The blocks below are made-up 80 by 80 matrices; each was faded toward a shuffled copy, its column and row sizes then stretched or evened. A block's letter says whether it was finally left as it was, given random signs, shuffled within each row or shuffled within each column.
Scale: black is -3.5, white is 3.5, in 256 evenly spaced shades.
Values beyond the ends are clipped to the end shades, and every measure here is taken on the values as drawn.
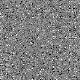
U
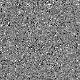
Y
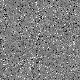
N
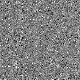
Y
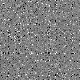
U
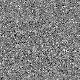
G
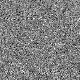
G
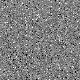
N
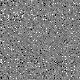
U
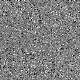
G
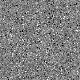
N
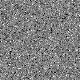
G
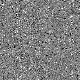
N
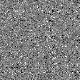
Y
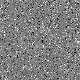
N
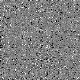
U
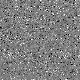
G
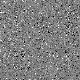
Y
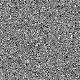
N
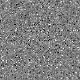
Y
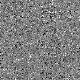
Y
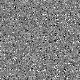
Y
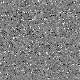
G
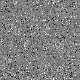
Y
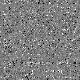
Y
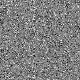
N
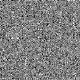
U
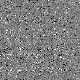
Y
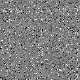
Y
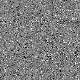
Y
